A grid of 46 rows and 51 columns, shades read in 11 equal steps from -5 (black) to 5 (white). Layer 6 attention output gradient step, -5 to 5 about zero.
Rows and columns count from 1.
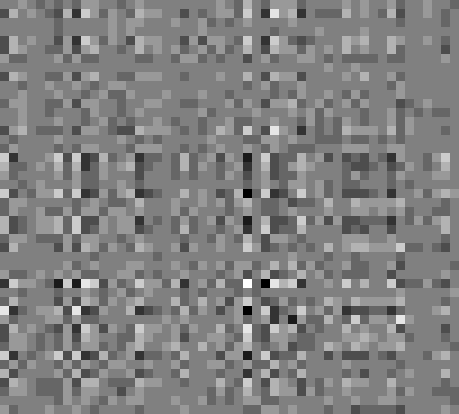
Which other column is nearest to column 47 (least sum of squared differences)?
49
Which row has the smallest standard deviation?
8
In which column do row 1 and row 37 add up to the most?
28
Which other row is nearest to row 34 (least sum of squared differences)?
39
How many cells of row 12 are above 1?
1
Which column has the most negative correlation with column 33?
45
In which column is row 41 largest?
31
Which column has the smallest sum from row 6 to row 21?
10
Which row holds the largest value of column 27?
22
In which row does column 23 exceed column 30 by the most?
32
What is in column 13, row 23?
-1
